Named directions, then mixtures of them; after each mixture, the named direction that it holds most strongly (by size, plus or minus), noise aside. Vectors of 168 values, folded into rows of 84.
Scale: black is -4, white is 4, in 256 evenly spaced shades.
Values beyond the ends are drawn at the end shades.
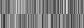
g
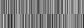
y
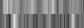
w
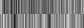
w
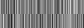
y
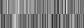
g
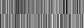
g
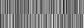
y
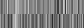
y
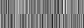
y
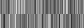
g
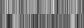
w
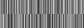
y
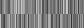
g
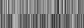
w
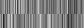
y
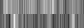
w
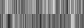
w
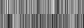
y
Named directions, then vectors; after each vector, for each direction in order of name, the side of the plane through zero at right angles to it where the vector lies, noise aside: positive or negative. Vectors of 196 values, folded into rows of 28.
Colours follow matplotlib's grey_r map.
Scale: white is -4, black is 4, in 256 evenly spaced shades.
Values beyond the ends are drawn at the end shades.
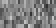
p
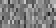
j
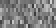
positive, negative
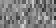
negative, positive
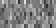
positive, positive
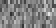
negative, negative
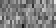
positive, negative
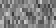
negative, positive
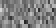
positive, negative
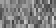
negative, positive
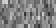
positive, positive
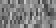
positive, positive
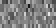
negative, negative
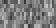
negative, negative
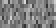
positive, positive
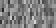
positive, positive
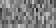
negative, positive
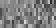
negative, positive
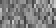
positive, negative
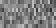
negative, positive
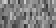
positive, positive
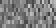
positive, negative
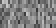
positive, positive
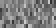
negative, positive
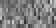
positive, negative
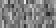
positive, positive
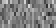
positive, positive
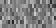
negative, positive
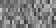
positive, negative
